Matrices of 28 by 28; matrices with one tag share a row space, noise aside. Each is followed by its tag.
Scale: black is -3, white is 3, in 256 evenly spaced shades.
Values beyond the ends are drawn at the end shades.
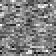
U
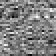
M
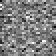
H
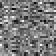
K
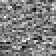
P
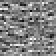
M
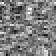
U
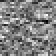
U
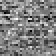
M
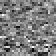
U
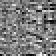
P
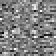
K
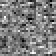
P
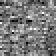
M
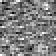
U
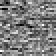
M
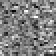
K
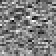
U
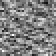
U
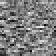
U
